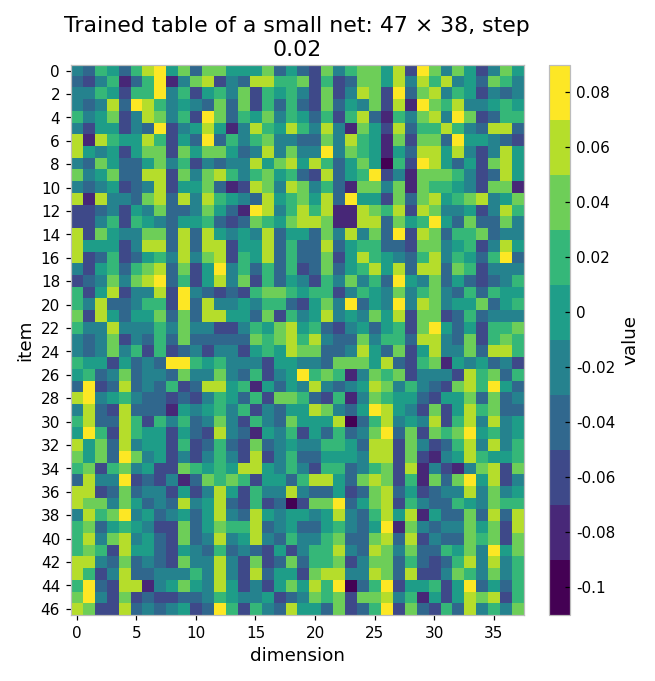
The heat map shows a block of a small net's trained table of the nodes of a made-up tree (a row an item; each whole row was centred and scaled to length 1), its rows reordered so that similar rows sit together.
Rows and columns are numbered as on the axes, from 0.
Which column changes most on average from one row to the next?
15
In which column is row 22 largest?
30
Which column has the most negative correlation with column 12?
17
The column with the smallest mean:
8
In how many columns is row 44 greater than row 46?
16
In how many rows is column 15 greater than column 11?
22
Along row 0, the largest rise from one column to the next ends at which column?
29
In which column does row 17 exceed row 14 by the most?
12
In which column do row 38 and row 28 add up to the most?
1
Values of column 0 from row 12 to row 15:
-0.06 -0.06 0.06 0.06
